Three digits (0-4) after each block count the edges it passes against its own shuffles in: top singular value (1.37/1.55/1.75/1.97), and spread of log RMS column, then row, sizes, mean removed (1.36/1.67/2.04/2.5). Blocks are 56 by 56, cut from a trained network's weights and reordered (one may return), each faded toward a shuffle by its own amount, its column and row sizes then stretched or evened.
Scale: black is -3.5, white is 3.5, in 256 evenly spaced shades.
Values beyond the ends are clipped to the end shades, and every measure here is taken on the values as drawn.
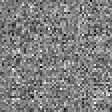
3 3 0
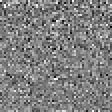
1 1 3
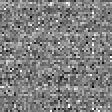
1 1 0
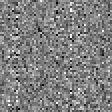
1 3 0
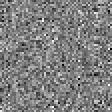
2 2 0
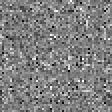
0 2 3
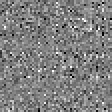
0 3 2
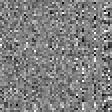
3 4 0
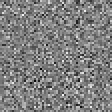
4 2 1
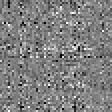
0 4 3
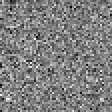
2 2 0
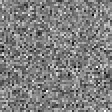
2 0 1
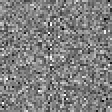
1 1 0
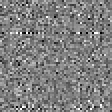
4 2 3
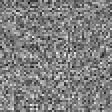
3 0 0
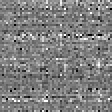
2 2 4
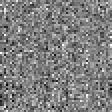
2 3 0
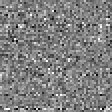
3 0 3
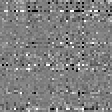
4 3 4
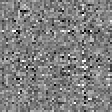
1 3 3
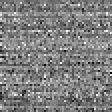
3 1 2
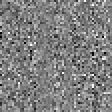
0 4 1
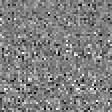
0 1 4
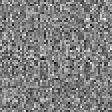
3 0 2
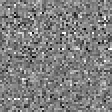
0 1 3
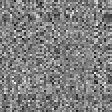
4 3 0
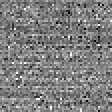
2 1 1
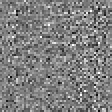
3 3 2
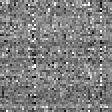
2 3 0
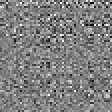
4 3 4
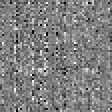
0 4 1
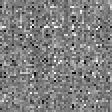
0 2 3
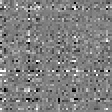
2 4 4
